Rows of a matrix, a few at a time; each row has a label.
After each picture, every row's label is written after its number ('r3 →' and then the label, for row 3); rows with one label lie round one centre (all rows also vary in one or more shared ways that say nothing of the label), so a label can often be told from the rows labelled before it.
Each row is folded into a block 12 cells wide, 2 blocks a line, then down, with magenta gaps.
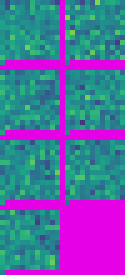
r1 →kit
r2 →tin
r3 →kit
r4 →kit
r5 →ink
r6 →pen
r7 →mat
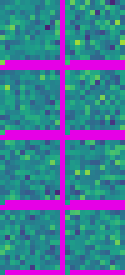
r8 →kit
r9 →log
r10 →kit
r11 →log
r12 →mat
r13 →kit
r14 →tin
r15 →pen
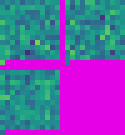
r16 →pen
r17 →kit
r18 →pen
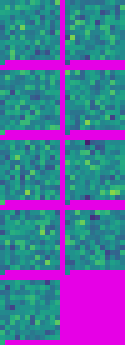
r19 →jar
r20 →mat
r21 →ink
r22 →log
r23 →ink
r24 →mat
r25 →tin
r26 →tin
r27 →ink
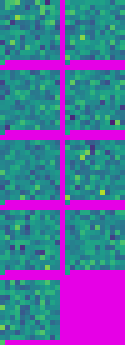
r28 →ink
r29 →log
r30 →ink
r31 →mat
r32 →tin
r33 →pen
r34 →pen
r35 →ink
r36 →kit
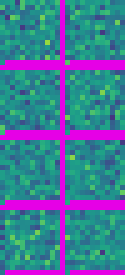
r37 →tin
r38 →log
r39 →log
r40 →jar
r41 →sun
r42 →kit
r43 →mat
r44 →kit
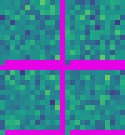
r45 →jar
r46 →tin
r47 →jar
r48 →kit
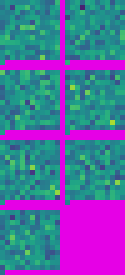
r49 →jar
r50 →ink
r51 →log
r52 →mat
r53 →kit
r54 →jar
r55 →mat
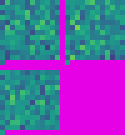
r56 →tin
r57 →kit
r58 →mat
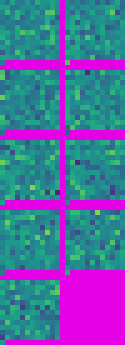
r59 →pen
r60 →kit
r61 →kit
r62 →mat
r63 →mat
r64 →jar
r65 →mat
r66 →jar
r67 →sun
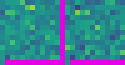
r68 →ink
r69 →pen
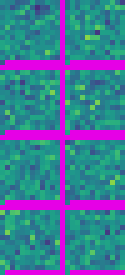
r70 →mat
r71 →kit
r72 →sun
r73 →log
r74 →tin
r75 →pen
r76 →log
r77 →pen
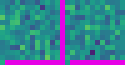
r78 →tin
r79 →pen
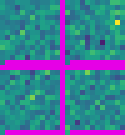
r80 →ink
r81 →sun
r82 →pen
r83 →log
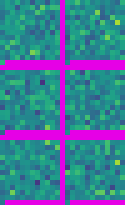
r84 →ink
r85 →mat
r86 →pen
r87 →tin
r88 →sun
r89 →sun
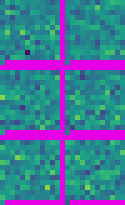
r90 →pen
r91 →sun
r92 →kit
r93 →kit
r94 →pen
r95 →tin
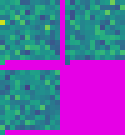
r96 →pen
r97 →sun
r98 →jar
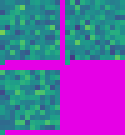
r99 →tin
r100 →ink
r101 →log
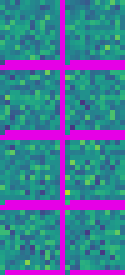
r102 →mat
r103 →sun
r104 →pen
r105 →pen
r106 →pen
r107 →ink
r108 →ink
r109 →log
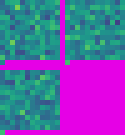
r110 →sun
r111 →pen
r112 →tin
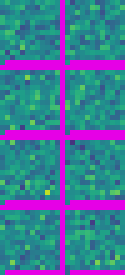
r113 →tin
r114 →kit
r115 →sun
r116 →tin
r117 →mat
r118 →kit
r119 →sun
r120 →mat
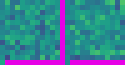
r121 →sun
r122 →sun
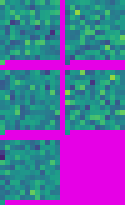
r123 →jar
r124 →ink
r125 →ink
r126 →pen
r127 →ink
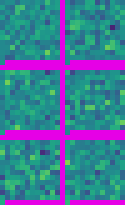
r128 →tin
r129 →kit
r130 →log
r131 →kit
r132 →jar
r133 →kit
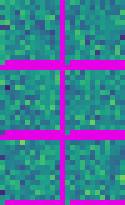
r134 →log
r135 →mat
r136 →sun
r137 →jar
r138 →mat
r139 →ink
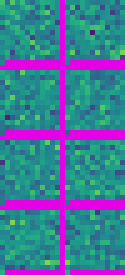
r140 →log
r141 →log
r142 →tin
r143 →mat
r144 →sun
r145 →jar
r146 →log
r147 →ink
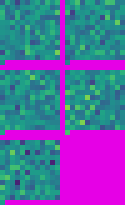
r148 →sun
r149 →sun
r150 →log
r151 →pen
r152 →pen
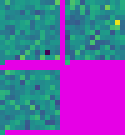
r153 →jar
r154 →sun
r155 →pen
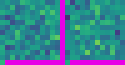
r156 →ink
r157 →jar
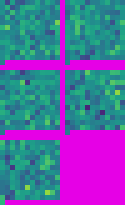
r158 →kit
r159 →mat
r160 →pen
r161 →sun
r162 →log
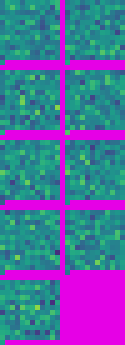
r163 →sun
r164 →ink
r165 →ink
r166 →kit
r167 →tin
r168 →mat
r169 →kit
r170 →tin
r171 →pen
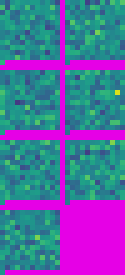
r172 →kit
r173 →sun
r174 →kit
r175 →log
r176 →pen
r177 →sun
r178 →kit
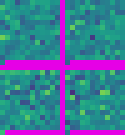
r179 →tin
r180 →mat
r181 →log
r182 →pen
